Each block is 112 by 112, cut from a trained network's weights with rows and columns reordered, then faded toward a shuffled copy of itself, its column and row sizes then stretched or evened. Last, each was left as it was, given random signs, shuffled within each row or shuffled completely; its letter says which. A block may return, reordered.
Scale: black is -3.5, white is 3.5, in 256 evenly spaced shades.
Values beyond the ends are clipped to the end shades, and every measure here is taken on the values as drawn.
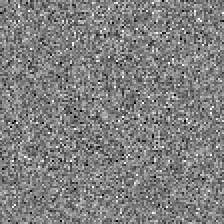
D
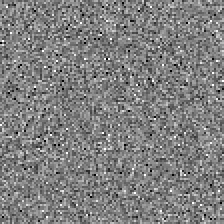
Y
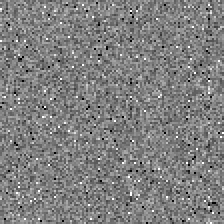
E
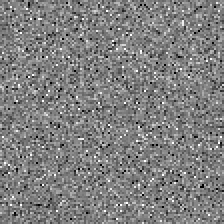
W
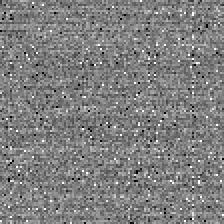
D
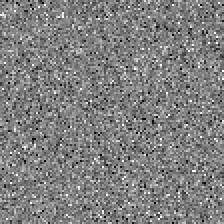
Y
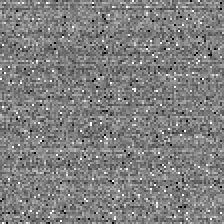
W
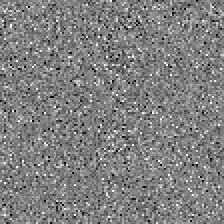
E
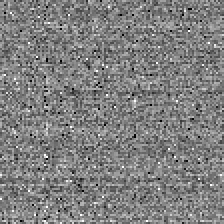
D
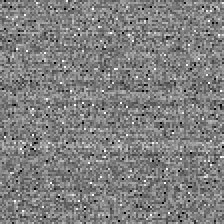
W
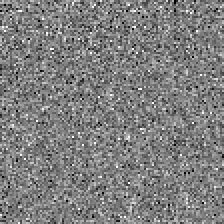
E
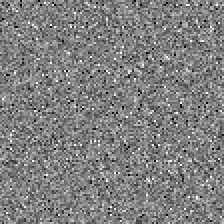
W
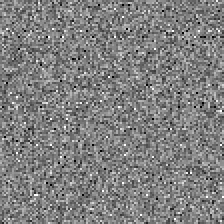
W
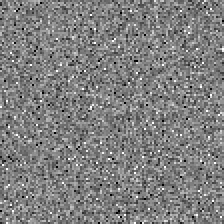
Y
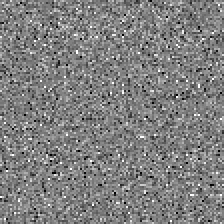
W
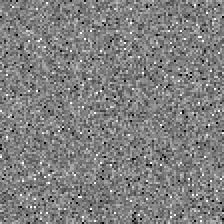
Y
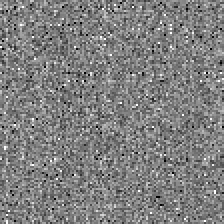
D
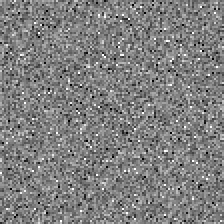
Y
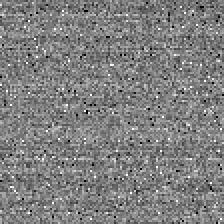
W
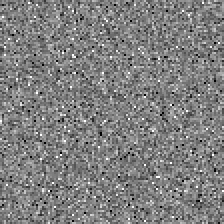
Y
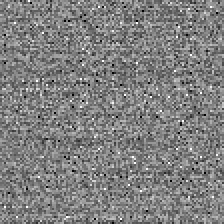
D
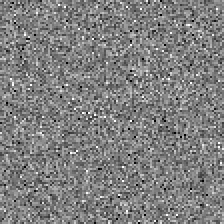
Y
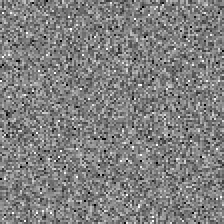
Y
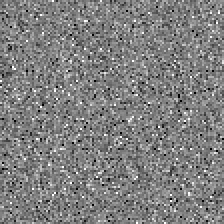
W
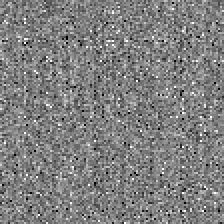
D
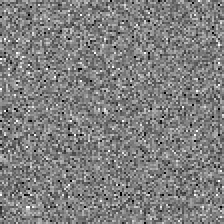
E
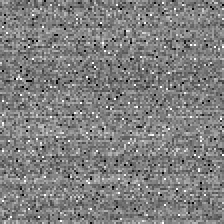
W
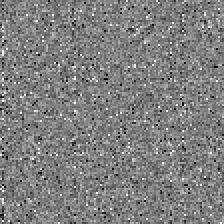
E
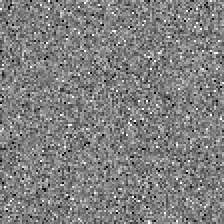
Y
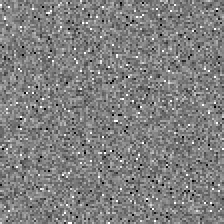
Y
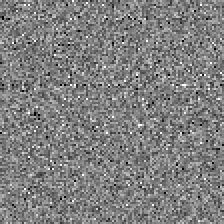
W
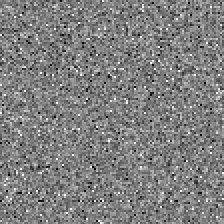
W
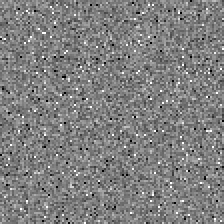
Y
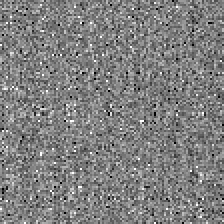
D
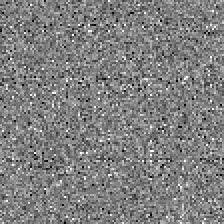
E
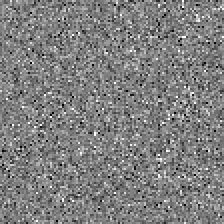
E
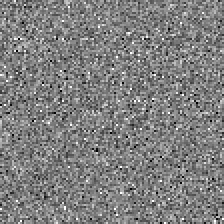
W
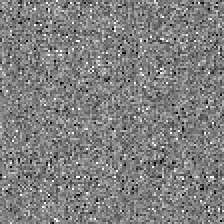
D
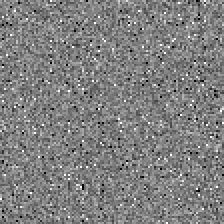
E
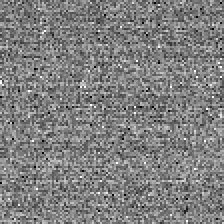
D
